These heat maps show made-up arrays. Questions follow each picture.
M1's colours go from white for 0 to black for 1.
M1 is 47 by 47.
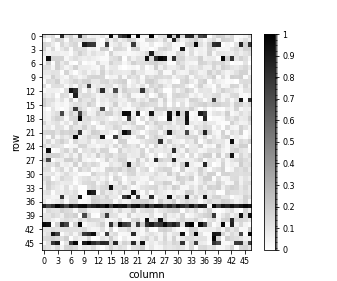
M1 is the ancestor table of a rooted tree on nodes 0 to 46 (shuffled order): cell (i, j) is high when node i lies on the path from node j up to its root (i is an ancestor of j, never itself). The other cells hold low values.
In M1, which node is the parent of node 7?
13
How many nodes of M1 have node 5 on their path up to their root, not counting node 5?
8
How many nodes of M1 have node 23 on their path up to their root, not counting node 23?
2
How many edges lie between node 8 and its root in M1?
7
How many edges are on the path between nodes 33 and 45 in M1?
4
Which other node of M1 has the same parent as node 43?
12
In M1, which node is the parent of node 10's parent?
34
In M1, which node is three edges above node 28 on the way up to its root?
35
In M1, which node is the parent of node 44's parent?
39
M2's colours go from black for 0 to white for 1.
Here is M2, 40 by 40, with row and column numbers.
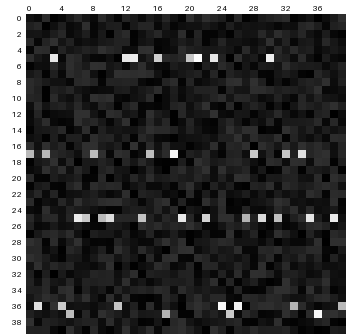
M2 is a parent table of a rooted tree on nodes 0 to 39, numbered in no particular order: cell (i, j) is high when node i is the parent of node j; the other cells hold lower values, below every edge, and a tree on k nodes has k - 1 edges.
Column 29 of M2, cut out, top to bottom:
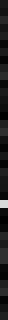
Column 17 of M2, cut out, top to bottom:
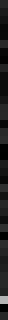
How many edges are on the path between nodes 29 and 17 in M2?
3
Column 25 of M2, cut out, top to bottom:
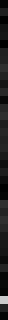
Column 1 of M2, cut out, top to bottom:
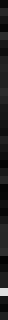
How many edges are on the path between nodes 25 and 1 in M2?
3
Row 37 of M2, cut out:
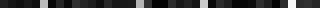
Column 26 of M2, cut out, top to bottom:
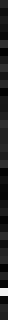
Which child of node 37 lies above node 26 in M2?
36
